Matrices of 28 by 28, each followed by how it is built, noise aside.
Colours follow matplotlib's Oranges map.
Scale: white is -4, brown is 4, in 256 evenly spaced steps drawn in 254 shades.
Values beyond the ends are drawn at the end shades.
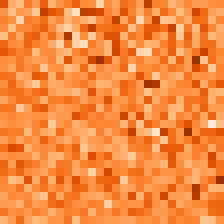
upper triangular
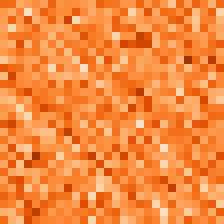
Toeplitz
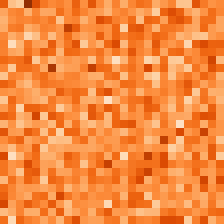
blocks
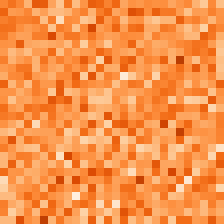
Hankel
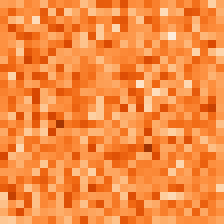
noise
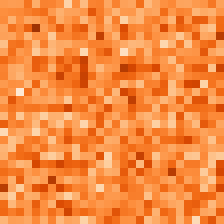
blocks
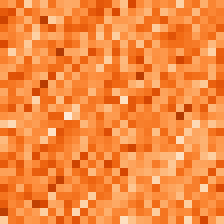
Hankel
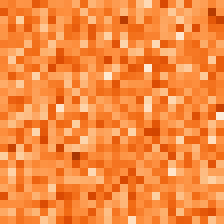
noise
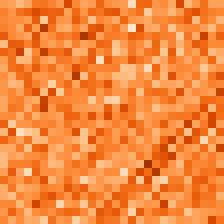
Hankel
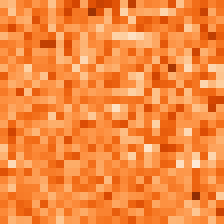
upper triangular
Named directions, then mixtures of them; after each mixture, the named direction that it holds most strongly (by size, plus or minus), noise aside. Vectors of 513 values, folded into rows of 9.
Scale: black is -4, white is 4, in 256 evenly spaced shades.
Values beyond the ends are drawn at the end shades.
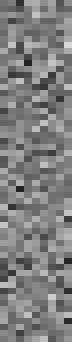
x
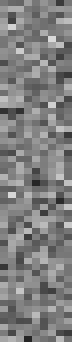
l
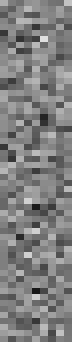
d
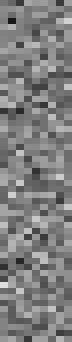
l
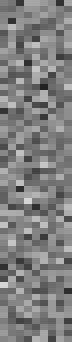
x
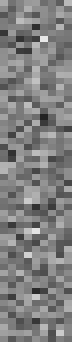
d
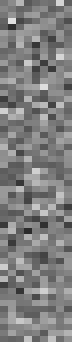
l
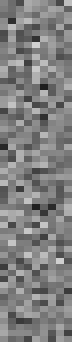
d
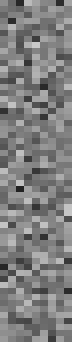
x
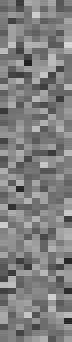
x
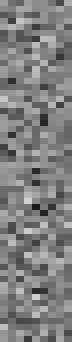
d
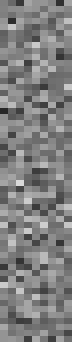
l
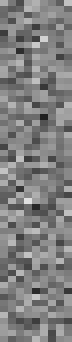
d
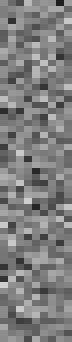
l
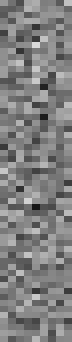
d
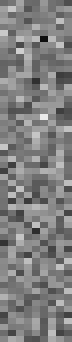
d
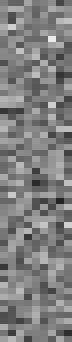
l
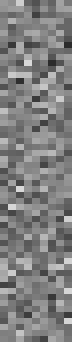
x
